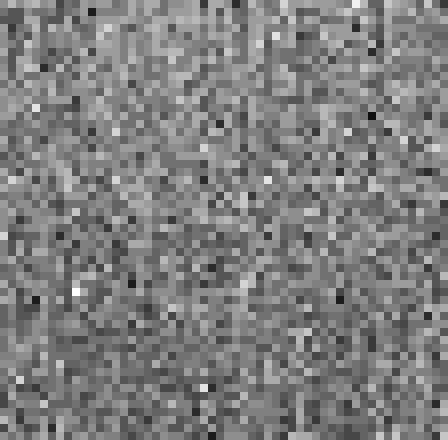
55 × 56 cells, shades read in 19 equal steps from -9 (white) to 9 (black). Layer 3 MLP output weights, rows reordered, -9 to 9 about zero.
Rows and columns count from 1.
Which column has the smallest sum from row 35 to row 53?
31
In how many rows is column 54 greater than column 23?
27
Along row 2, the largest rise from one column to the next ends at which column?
12
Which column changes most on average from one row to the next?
26
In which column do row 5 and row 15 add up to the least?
41
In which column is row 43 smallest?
38
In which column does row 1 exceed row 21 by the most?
30
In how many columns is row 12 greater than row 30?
11
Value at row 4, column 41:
-3
